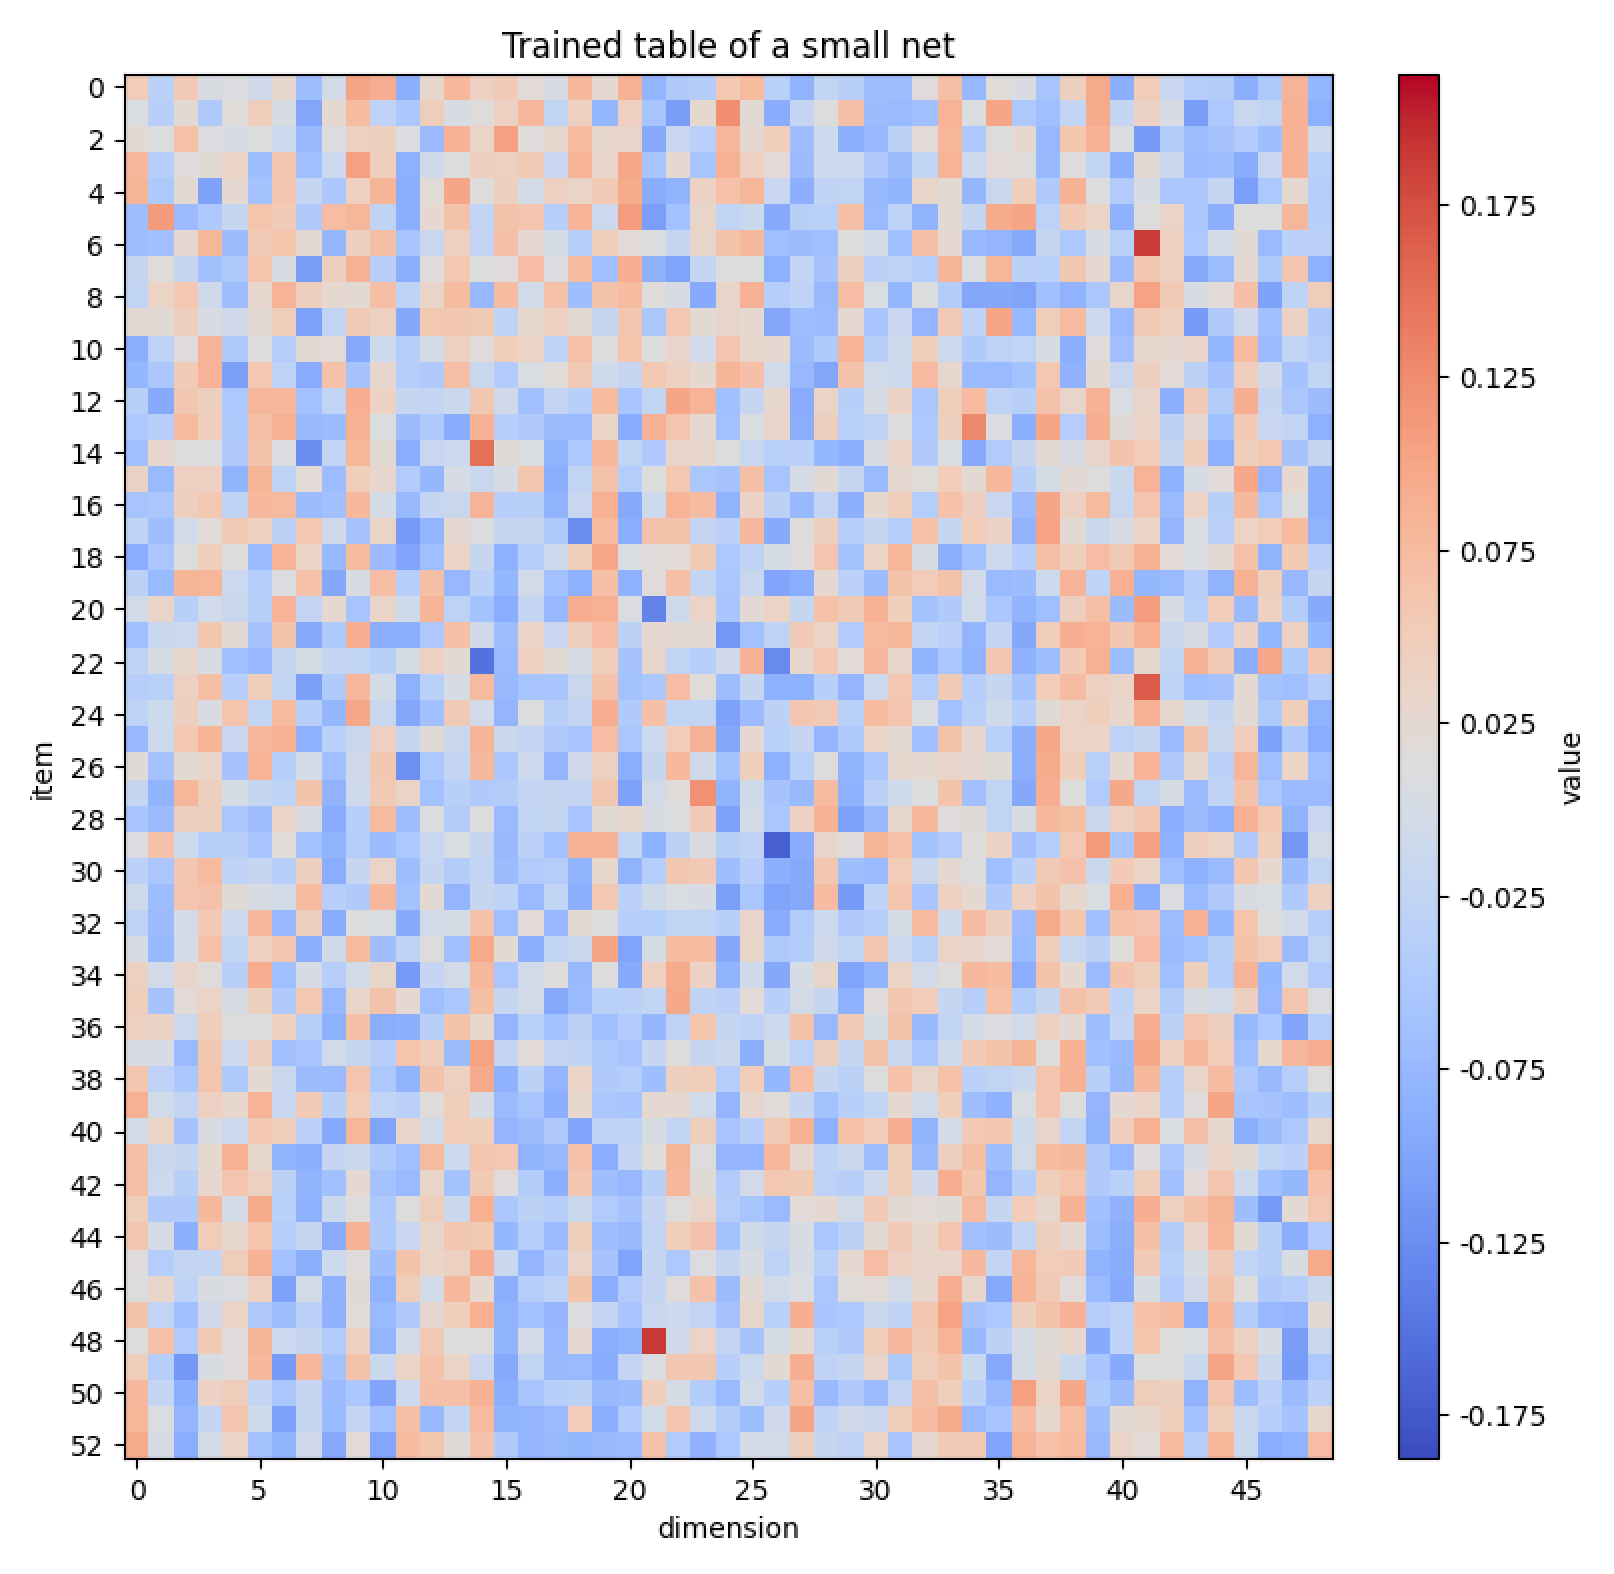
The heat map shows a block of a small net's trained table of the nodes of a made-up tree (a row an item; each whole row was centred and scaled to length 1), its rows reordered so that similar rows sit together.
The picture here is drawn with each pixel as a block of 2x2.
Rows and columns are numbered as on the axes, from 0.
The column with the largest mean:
41
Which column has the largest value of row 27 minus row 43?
40
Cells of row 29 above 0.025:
13
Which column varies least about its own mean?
17
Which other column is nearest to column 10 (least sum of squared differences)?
2
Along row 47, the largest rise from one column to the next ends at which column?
44
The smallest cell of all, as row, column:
29, 26
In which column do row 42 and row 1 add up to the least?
7
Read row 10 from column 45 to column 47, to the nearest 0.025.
0.075 -0.075 -0.025
